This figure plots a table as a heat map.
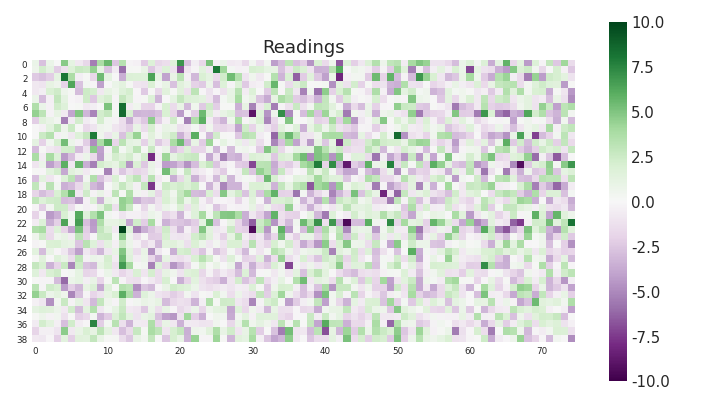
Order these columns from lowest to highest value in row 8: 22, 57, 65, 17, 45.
17, 45, 65, 57, 22
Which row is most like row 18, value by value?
3
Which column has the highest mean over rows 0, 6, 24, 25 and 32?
12
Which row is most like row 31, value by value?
19
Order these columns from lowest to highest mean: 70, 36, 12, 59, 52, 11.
59, 36, 11, 70, 52, 12
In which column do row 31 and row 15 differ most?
62
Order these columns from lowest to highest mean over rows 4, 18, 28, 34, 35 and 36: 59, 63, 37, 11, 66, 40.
37, 63, 59, 66, 11, 40
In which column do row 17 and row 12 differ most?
16
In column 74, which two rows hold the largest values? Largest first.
22, 14
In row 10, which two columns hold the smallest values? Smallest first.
69, 33
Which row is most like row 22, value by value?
14
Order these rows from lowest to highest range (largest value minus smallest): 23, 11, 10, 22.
11, 10, 22, 23
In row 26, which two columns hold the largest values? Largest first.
52, 12
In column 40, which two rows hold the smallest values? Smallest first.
37, 21
